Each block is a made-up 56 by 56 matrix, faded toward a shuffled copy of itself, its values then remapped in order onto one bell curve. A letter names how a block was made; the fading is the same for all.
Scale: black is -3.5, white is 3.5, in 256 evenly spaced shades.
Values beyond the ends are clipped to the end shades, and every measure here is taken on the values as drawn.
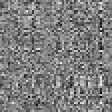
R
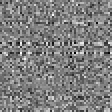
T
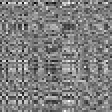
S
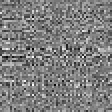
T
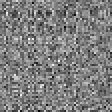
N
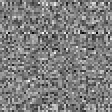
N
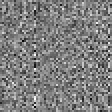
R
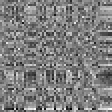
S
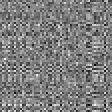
S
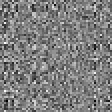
R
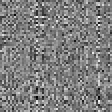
R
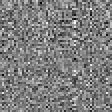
N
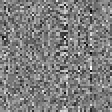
R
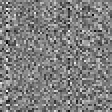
R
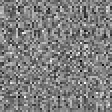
N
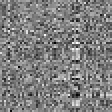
T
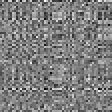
S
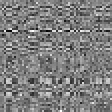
S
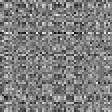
S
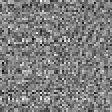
N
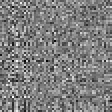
T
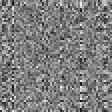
R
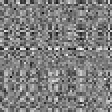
S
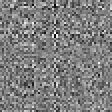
T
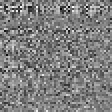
T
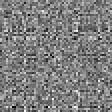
N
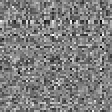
T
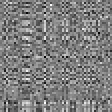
S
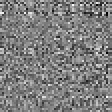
T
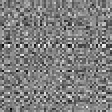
S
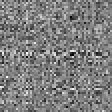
T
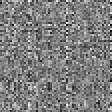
T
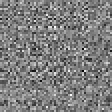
N
